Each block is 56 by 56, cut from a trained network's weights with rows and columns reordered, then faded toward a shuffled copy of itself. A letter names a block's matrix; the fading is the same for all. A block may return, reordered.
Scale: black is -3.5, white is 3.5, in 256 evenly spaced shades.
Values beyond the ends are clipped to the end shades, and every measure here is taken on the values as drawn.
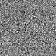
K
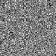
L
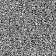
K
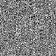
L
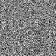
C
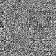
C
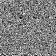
K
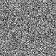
C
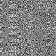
L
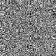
L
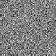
L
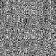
L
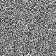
C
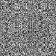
L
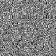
L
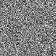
C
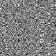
L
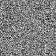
C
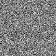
K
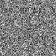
C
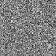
C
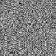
L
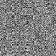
L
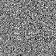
K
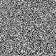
K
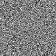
C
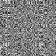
L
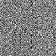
L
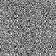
L
